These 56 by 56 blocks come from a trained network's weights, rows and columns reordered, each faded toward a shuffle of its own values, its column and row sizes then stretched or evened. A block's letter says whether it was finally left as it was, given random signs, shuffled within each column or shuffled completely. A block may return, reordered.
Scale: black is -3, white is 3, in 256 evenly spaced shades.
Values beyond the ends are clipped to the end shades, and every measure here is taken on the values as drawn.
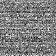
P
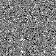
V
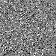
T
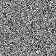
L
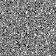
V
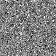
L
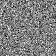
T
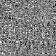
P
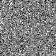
L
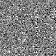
P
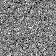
T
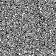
T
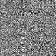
P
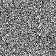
L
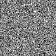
P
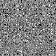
P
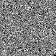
V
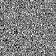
P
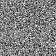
L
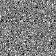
V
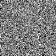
V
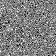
T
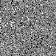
L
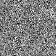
L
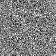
V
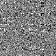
P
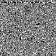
V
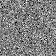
T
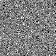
L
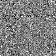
V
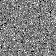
T
